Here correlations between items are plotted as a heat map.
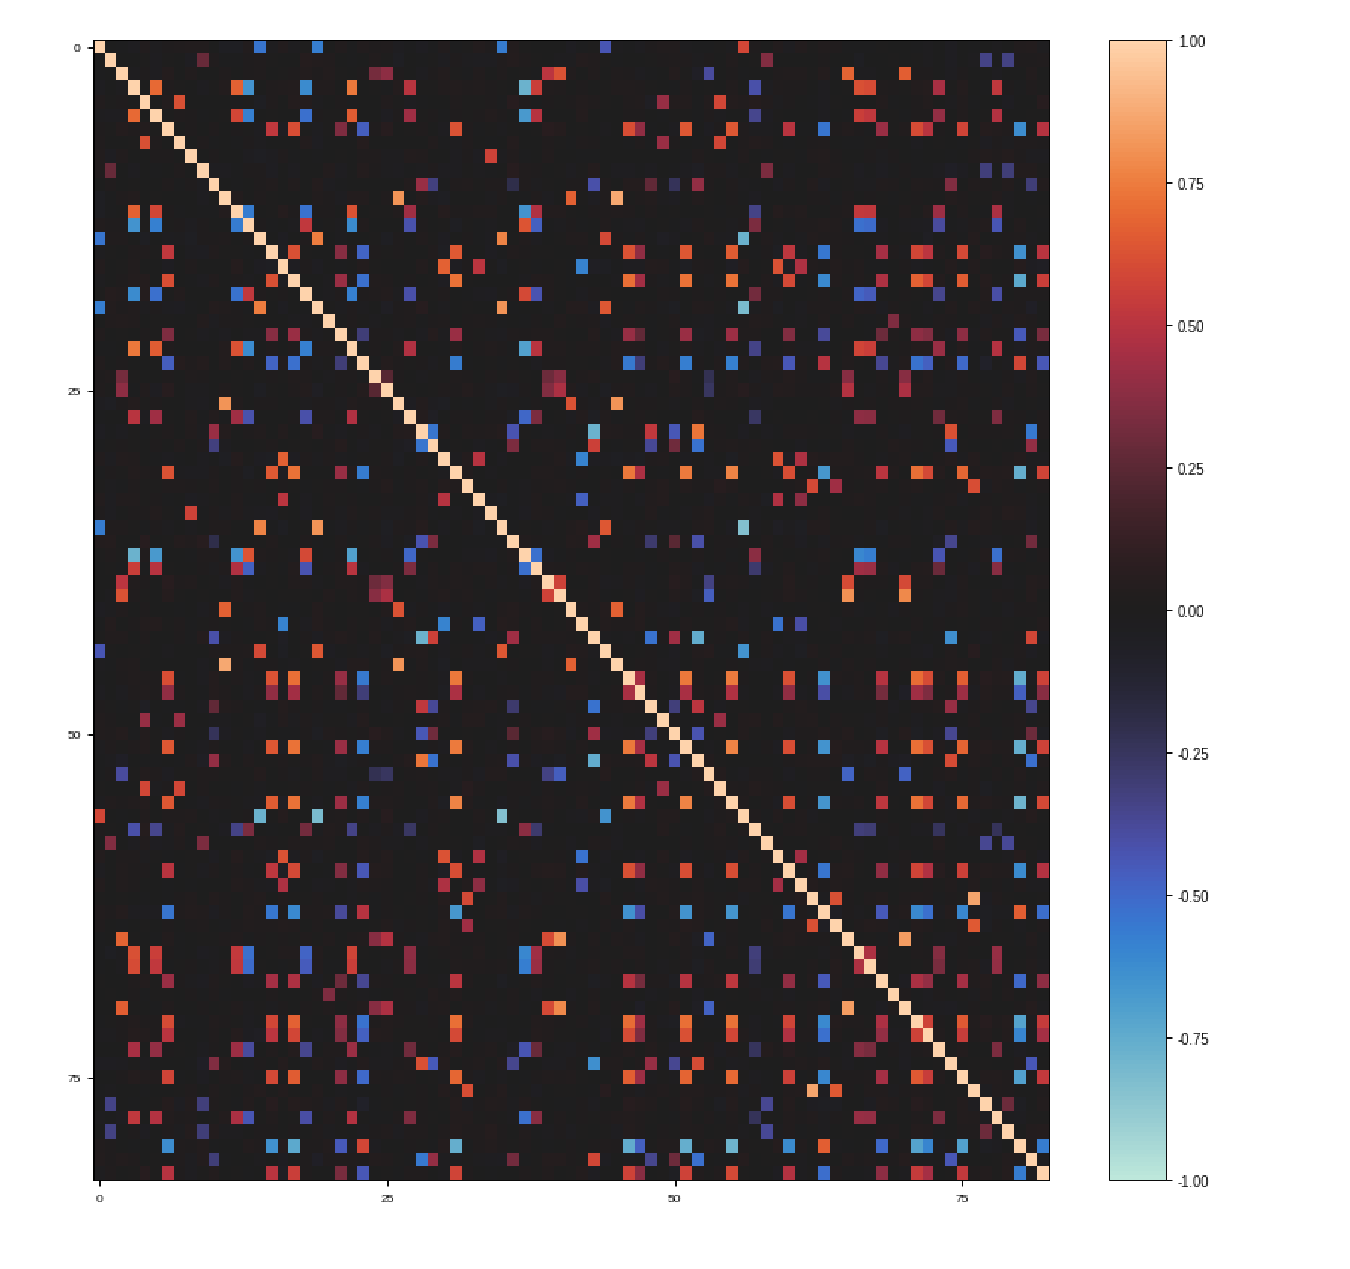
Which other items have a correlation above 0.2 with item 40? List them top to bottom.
2, 24, 25, 39, 65, 70
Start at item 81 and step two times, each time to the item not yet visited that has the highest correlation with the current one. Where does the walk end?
29
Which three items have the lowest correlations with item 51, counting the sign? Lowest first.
80, 63, 23
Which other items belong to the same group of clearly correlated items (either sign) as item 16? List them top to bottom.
30, 33, 42, 59, 61
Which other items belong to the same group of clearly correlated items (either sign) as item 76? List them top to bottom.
32, 62, 64
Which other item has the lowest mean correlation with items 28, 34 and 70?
43
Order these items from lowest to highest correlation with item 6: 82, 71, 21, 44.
44, 21, 82, 71
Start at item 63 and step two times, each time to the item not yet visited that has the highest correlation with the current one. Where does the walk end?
23
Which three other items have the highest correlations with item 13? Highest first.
37, 18, 57
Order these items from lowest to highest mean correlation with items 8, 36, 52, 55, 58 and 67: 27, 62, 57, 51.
57, 62, 27, 51
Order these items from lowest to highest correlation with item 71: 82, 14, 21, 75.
14, 21, 82, 75
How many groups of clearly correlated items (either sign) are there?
12
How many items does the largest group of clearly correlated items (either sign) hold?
18
